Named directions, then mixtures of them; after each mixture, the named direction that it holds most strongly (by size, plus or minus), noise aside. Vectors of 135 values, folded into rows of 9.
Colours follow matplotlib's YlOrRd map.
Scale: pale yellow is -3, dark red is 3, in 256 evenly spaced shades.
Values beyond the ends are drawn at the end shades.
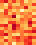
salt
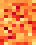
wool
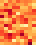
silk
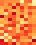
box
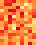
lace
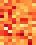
silk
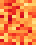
lace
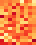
box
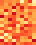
box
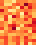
lace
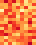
salt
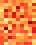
wool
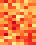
salt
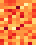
lace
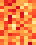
lace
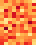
wool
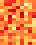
lace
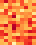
salt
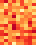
salt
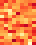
silk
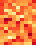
wool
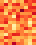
salt
